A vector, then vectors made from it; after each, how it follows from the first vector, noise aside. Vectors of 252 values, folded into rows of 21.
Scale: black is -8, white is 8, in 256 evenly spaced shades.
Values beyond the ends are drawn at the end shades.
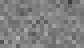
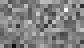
reversed, scaled up.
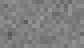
wrapped around, shrunk.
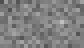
wrapped around, negated.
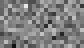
reversed, scaled up.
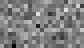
reversed, scaled up.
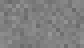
wrapped around, negated, shrunk.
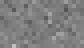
reversed, negated, partly zeroed.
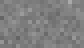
negated, shrunk.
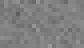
wrapped around, shrunk.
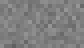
reversed, shrunk.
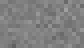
reversed, shrunk.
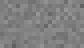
reversed, shrunk.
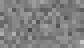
wrapped around, negated.
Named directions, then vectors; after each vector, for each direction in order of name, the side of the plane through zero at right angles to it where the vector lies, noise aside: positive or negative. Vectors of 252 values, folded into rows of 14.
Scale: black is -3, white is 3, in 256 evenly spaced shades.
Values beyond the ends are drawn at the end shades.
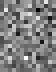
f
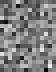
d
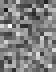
positive, negative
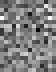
positive, negative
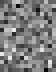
positive, positive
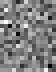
negative, positive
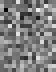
positive, negative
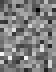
positive, positive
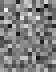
negative, positive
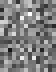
negative, positive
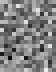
negative, negative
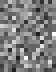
positive, positive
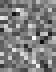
positive, positive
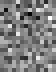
positive, negative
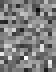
positive, positive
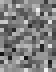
negative, negative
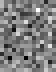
negative, negative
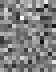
negative, positive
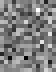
negative, negative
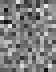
positive, negative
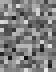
negative, negative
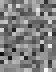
negative, negative
